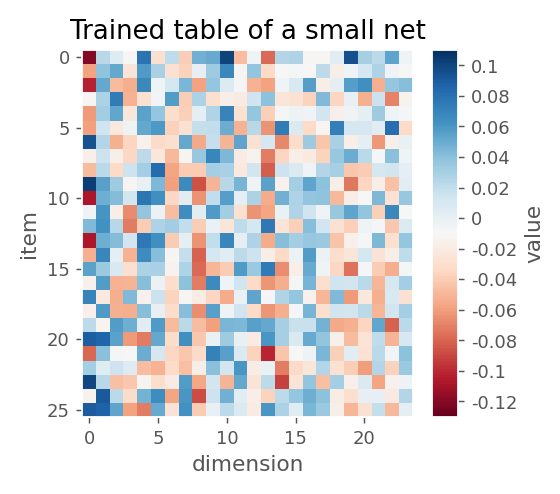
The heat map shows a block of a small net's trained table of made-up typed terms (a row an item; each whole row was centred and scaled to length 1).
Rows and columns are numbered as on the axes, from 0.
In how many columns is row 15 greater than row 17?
14
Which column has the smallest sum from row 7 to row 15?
8
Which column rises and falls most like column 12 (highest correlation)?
3
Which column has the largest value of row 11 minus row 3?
22
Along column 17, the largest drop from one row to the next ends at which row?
23
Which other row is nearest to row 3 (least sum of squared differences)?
12
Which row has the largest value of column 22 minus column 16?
5
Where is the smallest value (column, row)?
0, 0
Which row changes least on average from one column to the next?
7
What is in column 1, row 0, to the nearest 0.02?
0.02
